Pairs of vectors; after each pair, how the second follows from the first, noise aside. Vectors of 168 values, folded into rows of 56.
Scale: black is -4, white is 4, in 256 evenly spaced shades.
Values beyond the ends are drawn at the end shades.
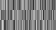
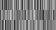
sign-scrambled.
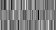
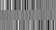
negated, partly zeroed.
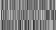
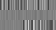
negated, partly zeroed.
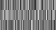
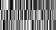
wrapped around, negated, scaled up.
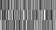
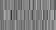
reversed, negated, shrunk.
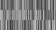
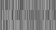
reversed, negated, shrunk.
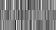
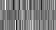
sign-scrambled.
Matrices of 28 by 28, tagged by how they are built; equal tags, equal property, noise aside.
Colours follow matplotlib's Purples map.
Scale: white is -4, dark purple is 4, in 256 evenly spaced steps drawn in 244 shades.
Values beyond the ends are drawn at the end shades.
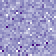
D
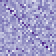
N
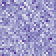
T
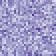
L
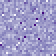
D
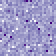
D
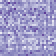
L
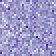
N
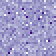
D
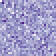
N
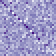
N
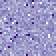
D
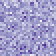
L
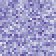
L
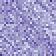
T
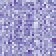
L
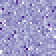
D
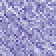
T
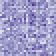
L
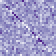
N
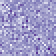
N
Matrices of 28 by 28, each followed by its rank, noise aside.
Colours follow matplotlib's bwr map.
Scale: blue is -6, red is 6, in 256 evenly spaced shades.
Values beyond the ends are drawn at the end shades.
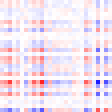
one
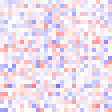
six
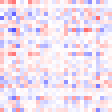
three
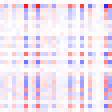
one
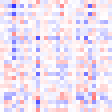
three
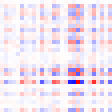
one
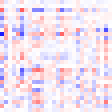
three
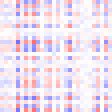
one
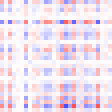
one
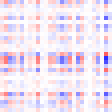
one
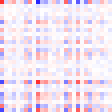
one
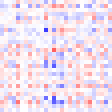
three
